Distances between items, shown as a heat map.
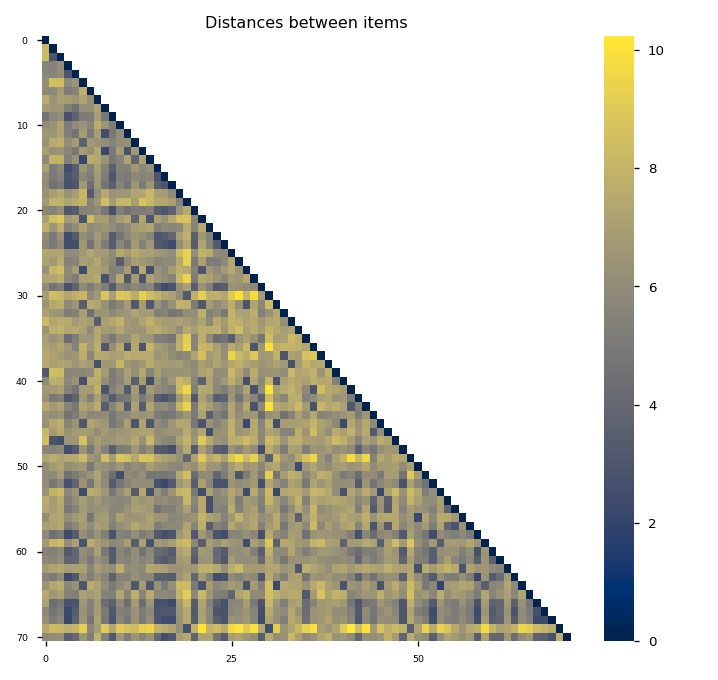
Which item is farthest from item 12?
69
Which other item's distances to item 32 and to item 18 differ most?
37
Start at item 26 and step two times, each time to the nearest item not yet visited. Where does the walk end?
10
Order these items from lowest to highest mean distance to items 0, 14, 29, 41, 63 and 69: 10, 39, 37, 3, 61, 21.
3, 61, 39, 10, 21, 37
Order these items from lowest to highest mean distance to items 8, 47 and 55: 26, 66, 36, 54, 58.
66, 58, 54, 36, 26
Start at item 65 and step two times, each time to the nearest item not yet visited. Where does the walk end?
25
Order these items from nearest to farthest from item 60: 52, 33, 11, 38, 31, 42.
52, 42, 11, 31, 38, 33
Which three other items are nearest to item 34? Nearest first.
50, 62, 56
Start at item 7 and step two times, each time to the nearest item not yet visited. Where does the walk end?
33
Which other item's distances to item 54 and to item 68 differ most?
70
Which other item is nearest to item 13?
8
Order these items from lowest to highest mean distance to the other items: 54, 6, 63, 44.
63, 44, 6, 54
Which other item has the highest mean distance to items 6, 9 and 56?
21
